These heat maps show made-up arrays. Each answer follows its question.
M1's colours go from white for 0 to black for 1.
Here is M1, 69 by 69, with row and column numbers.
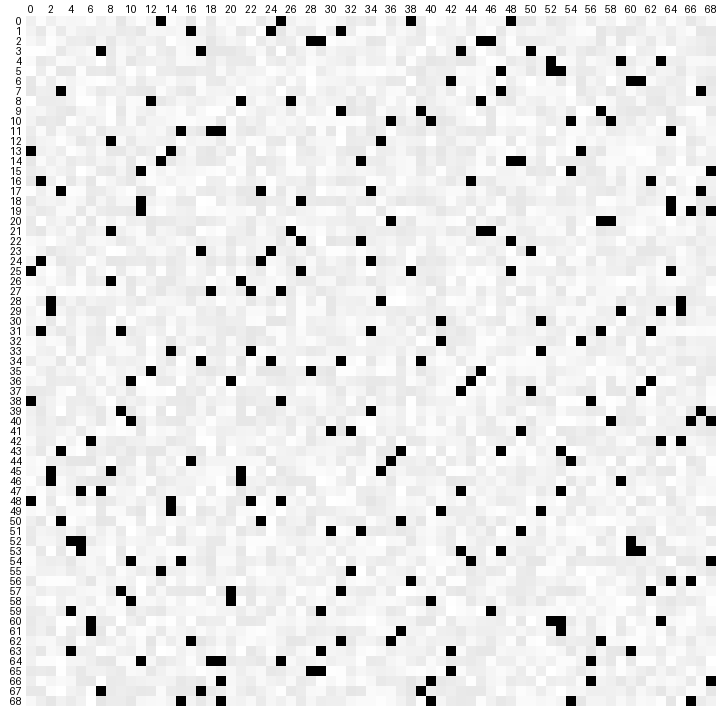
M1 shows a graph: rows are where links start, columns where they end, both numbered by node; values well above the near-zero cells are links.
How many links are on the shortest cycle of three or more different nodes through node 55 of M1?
6
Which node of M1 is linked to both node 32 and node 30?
node 41
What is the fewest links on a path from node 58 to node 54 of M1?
2
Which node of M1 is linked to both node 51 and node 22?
node 33
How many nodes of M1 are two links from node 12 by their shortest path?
4
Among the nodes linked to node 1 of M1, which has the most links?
node 31
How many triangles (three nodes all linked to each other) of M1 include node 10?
1
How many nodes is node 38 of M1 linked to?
3
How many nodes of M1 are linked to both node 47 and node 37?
1
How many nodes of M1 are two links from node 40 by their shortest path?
6
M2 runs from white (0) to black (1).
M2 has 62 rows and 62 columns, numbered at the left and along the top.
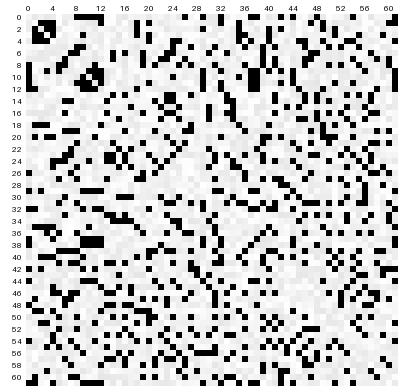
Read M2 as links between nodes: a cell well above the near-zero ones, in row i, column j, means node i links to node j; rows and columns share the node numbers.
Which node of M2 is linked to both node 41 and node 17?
node 46
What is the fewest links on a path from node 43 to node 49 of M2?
4
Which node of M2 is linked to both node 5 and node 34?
node 24
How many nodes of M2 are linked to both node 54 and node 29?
4
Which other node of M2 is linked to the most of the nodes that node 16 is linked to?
node 14
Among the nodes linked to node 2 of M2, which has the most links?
node 4
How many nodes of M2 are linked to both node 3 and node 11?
3
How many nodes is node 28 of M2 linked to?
5
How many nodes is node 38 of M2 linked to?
12
